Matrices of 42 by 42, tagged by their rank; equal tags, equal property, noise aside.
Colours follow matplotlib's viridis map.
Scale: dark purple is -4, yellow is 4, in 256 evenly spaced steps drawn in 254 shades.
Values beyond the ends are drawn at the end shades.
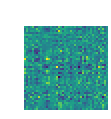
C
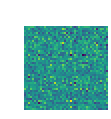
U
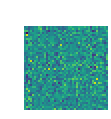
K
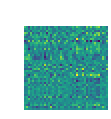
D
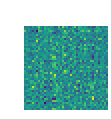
K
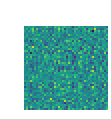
K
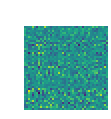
K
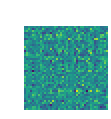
U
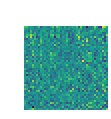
U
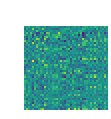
C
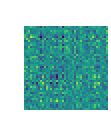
D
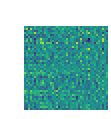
U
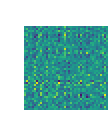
D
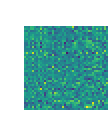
U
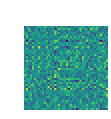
U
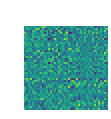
C
